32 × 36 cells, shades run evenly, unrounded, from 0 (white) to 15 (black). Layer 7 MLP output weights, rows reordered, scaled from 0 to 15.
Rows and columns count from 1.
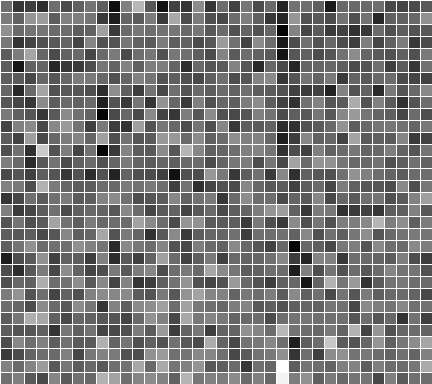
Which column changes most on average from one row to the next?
9
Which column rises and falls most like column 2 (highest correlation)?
16
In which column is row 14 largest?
3
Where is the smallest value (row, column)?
31, 24
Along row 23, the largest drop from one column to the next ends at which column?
26
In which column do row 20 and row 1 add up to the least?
12
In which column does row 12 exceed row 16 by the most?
4
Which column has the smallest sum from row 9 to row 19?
30
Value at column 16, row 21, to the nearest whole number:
11
